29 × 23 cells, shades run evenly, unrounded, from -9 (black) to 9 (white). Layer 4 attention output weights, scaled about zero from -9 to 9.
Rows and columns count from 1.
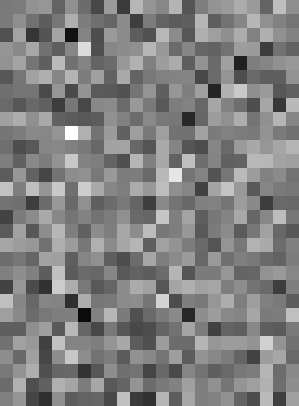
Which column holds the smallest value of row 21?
4
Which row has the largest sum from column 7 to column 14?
14
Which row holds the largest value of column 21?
25
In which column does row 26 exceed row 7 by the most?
6
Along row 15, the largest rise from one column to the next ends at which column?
13
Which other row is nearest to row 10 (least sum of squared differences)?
26
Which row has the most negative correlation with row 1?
29
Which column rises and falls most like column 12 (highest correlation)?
11
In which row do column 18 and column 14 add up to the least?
27
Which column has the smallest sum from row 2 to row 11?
15
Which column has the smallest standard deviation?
18
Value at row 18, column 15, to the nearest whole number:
0
